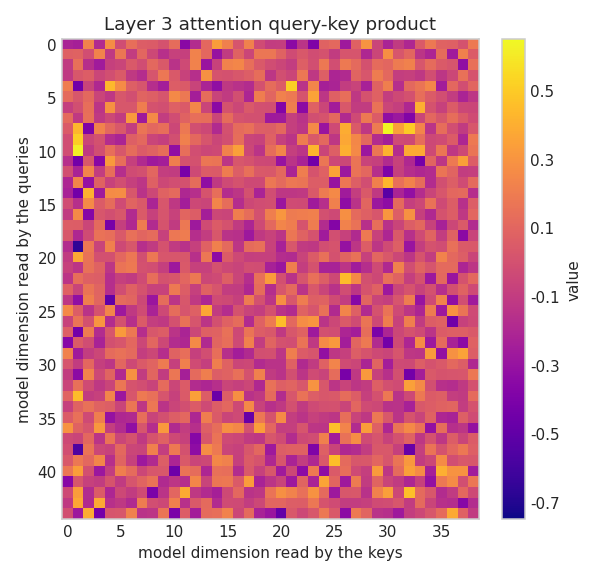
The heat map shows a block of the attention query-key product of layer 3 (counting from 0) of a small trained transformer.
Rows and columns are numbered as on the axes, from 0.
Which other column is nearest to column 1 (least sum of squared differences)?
26
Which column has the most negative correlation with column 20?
36
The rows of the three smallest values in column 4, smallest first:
24, 17, 35
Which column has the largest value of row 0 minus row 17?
4
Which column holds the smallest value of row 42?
8
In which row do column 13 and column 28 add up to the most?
31
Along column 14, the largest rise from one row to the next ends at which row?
34
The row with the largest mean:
10
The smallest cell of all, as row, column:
19, 1
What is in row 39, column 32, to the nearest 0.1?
0.3
